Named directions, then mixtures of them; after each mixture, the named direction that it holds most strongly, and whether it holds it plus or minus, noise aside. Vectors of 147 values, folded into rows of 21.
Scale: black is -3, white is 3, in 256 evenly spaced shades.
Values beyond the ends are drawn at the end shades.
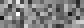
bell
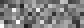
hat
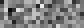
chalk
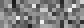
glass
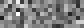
bell, plus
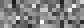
glass, plus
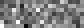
hat, plus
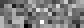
hat, plus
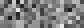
bell, minus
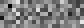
bell, plus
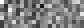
chalk, minus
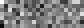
hat, minus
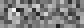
chalk, minus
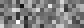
hat, plus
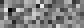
chalk, plus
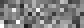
hat, plus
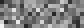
hat, plus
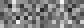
glass, minus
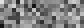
hat, minus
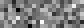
glass, plus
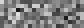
chalk, minus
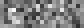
chalk, minus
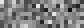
glass, minus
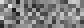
hat, minus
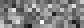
hat, plus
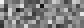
chalk, minus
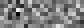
bell, minus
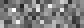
hat, plus
